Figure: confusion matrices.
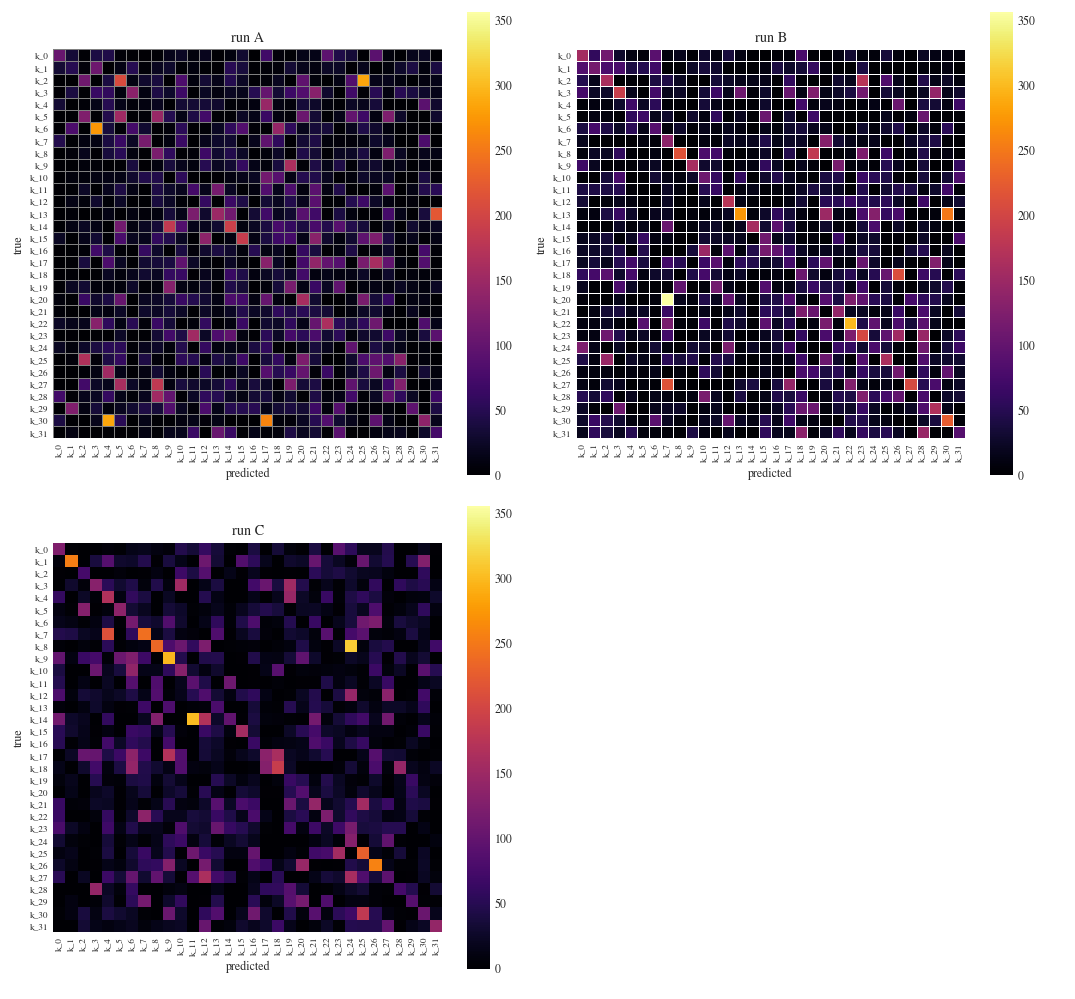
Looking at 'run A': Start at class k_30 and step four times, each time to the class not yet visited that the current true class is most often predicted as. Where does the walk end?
k_20
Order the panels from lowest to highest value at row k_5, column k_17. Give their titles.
run B, run C, run A
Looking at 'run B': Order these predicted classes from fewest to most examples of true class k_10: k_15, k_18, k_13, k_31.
k_18, k_15, k_13, k_31
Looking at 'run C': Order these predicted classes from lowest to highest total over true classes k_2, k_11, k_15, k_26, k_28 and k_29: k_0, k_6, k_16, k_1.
k_1, k_0, k_16, k_6
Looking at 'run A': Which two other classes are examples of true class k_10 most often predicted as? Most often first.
k_17, k_18
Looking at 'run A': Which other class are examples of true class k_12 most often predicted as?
k_21
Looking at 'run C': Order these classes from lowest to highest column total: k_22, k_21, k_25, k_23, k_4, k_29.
k_29, k_23, k_22, k_21, k_4, k_25
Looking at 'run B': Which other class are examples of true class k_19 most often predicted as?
k_11
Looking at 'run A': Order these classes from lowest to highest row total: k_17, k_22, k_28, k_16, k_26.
k_16, k_26, k_28, k_22, k_17
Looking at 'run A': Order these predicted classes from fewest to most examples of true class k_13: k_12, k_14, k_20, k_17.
k_12, k_17, k_20, k_14
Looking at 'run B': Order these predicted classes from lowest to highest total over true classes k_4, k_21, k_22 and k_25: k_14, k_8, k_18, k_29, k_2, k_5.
k_14, k_8, k_29, k_5, k_2, k_18
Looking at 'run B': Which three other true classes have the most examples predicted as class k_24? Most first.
k_13, k_22, k_14
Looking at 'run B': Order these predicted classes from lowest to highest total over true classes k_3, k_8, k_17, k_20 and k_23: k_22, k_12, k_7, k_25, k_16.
k_16, k_12, k_25, k_22, k_7
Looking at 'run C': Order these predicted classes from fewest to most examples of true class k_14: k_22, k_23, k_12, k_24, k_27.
k_22, k_23, k_24, k_27, k_12
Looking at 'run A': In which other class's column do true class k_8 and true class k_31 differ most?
k_27
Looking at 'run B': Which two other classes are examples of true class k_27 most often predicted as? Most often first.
k_7, k_17
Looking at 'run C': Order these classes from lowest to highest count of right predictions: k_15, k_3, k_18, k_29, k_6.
k_29, k_6, k_3, k_15, k_18
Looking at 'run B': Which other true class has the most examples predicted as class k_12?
k_24
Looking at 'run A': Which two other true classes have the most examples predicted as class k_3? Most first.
k_6, k_22
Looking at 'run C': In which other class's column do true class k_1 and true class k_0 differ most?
k_30
